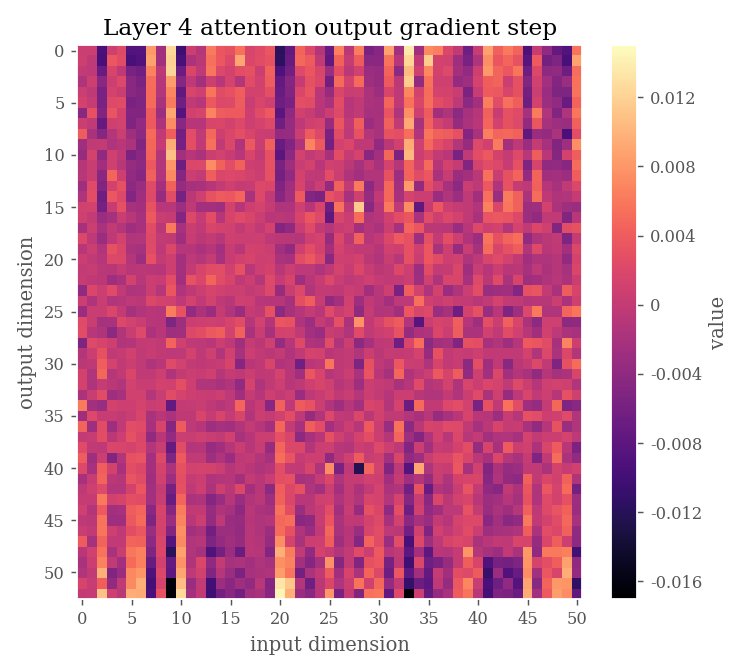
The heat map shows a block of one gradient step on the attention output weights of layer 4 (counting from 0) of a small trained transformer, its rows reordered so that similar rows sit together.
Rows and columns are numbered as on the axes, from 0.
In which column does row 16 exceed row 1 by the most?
20
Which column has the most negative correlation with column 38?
46
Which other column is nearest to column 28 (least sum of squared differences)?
26
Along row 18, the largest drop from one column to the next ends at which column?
45
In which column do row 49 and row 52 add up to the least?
33
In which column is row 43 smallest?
9
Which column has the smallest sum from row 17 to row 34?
48
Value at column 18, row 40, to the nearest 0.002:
-0.002
